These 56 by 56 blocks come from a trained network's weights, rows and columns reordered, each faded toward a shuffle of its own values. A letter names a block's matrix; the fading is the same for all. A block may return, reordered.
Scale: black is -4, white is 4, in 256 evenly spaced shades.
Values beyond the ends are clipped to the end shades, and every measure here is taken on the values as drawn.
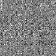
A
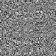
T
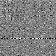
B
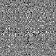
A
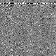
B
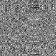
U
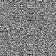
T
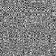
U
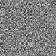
T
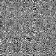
A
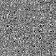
A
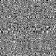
U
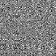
U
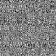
T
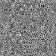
B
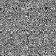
U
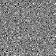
A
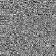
T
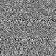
T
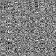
T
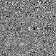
A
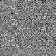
U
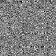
U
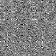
A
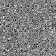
A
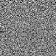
T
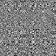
T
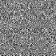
U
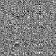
T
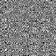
T
